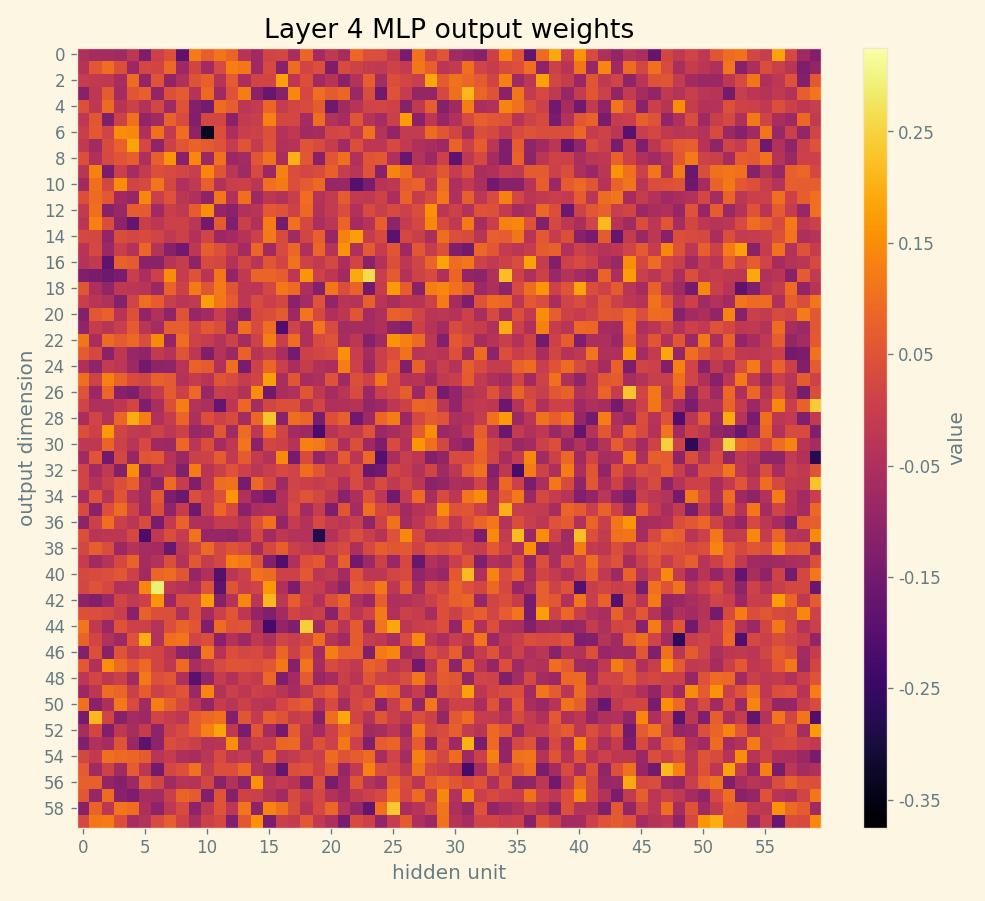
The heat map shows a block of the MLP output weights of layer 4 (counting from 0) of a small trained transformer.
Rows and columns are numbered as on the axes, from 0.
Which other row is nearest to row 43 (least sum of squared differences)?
11
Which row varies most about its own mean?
28
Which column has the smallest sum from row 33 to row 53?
36
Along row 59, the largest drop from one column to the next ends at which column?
15
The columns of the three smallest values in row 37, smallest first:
19, 5, 32
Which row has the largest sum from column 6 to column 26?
17
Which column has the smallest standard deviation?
55
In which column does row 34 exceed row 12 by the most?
12
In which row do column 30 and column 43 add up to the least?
27
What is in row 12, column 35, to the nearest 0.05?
-0.05
